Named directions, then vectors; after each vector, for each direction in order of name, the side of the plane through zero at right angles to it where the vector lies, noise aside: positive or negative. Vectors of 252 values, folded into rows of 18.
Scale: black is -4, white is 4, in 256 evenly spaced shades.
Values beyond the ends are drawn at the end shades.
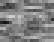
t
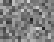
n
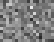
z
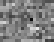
positive, negative, positive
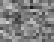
negative, negative, negative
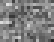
negative, negative, positive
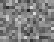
negative, positive, positive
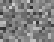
positive, negative, negative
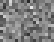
negative, positive, positive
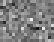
negative, positive, negative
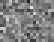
negative, positive, positive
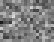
positive, positive, positive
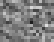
positive, positive, positive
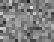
negative, positive, positive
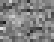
negative, positive, positive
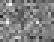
negative, negative, positive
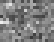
negative, negative, positive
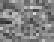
positive, positive, positive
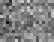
positive, positive, negative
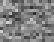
negative, negative, negative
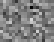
negative, negative, negative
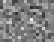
negative, negative, negative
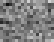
positive, positive, negative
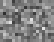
negative, negative, negative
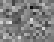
negative, negative, negative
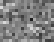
positive, negative, positive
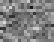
positive, negative, negative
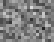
positive, positive, positive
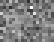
negative, positive, positive
